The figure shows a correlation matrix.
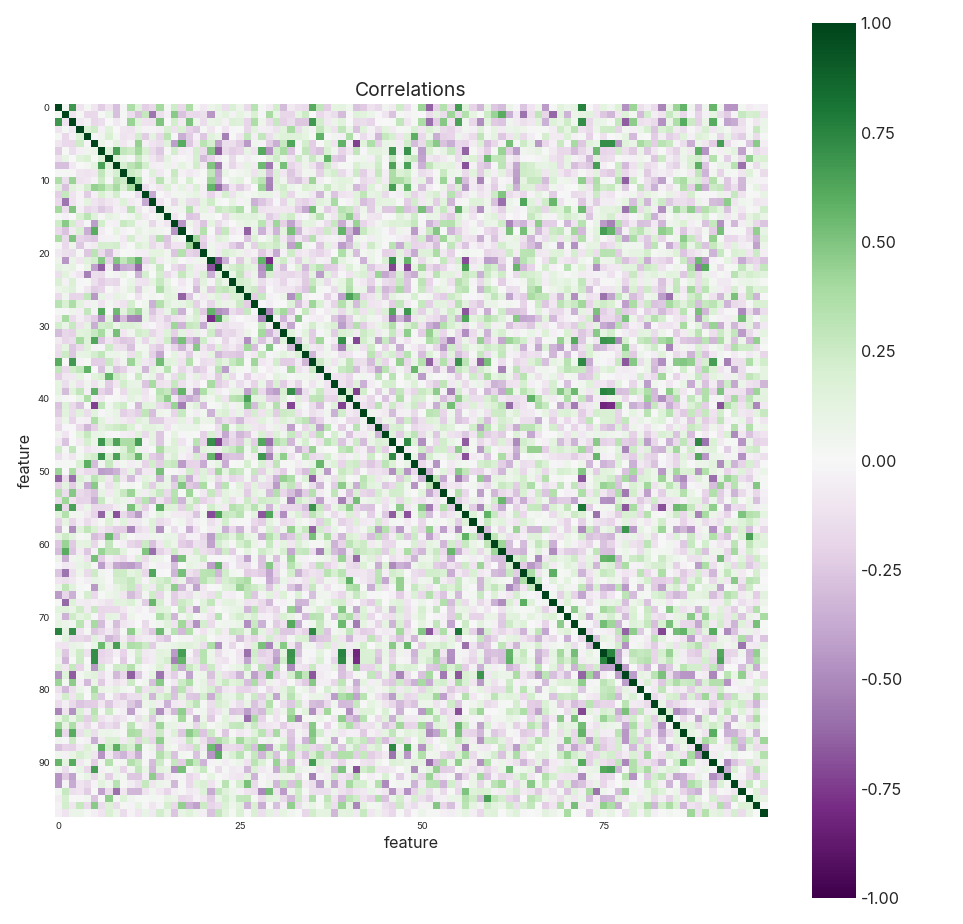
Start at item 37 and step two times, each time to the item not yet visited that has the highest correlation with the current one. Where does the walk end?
59
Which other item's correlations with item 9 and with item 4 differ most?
36
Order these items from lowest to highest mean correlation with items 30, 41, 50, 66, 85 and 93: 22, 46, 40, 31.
31, 46, 22, 40
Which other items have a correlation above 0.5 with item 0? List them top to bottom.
2, 35, 55, 72, 86, 90
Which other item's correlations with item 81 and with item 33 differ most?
39
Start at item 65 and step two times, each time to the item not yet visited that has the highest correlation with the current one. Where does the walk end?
26
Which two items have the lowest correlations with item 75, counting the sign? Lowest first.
41, 26
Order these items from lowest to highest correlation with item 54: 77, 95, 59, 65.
65, 59, 95, 77
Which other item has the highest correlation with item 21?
46
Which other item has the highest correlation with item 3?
32
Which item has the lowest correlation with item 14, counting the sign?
78
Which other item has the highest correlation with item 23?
44
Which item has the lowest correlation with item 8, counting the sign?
56
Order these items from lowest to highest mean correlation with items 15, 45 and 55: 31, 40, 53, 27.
31, 53, 27, 40
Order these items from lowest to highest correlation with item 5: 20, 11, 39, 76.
20, 11, 39, 76
